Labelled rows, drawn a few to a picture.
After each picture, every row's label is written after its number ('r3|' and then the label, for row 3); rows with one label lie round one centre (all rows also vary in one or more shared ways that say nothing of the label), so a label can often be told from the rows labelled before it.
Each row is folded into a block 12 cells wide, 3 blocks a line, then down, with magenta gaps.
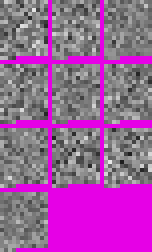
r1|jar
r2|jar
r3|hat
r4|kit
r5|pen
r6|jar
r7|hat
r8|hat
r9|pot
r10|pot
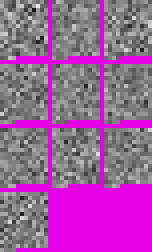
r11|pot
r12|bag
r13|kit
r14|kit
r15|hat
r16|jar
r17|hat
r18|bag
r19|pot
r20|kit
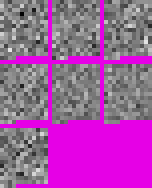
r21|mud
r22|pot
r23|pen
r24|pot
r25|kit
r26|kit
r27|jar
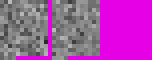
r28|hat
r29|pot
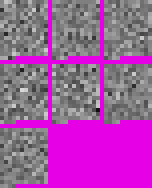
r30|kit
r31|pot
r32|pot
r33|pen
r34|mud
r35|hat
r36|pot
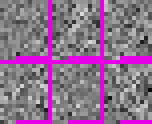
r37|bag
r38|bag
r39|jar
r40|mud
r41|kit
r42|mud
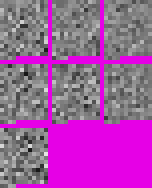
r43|mud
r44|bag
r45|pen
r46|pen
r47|hat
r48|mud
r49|hat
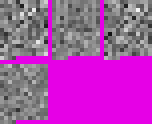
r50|jar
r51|jar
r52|bag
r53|mud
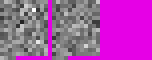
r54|bag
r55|pot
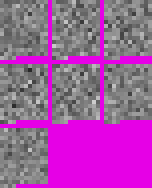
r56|hat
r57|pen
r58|kit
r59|jar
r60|pen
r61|pot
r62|jar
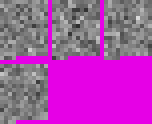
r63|pen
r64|pot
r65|bag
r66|pen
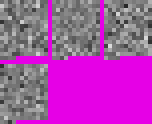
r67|mud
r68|jar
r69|pen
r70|hat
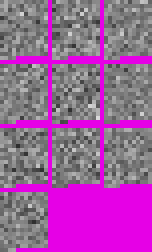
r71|kit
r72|jar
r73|bag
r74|pen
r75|pen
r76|hat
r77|pot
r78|mud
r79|pot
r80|jar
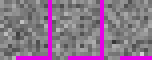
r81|pen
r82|pen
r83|pot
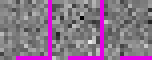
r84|pen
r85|jar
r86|jar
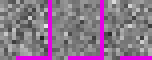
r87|jar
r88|hat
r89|mud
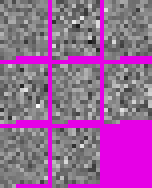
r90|pot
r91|mud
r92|pen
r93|pen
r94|pen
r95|mud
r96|pen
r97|hat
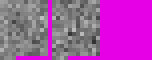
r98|kit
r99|bag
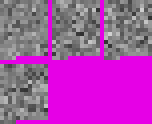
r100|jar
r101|mud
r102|pen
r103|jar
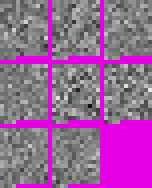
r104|mud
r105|pen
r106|pen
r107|pen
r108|mud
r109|pen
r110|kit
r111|kit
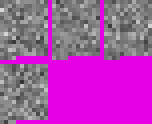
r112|pot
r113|hat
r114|bag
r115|pen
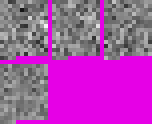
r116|kit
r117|hat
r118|hat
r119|jar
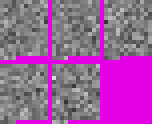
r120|jar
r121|jar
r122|mud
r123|pen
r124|kit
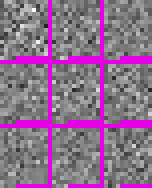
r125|bag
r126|bag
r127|pen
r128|jar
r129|hat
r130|kit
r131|jar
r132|jar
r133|kit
